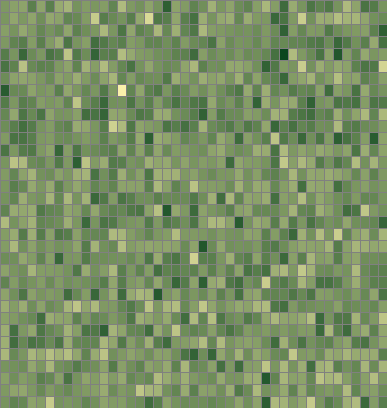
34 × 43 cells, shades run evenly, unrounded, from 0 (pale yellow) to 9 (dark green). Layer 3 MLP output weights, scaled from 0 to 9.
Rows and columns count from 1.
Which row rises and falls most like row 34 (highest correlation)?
23
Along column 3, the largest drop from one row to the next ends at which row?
6
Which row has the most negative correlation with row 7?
31
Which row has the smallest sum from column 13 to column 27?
26
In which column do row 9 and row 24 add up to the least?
30
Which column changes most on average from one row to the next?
38
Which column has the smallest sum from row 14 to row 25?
4
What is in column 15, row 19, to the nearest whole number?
5
